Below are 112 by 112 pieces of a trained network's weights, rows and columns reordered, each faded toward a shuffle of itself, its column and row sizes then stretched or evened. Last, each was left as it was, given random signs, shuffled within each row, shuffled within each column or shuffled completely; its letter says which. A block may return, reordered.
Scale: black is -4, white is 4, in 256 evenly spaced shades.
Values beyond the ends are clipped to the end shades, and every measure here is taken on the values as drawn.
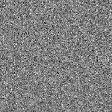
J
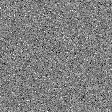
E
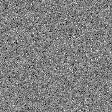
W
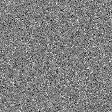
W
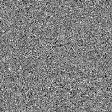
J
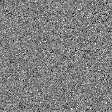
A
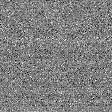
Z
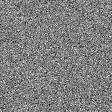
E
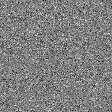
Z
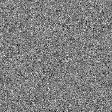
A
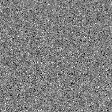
A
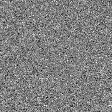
Z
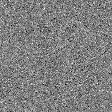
Z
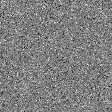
Z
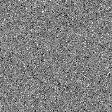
W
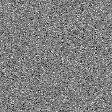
W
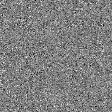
A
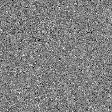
A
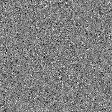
W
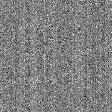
J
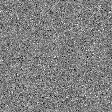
Z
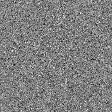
W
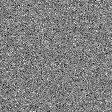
E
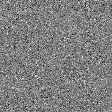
A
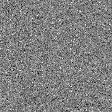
W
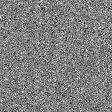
E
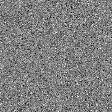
A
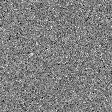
E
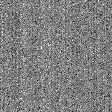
W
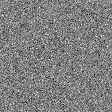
E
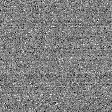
Z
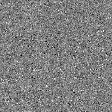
A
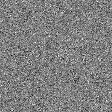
Z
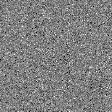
A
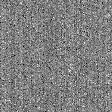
W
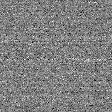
Z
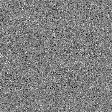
A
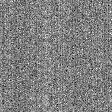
W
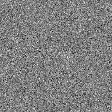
W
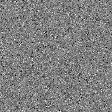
W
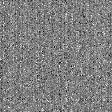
J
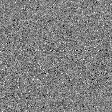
Z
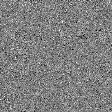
A
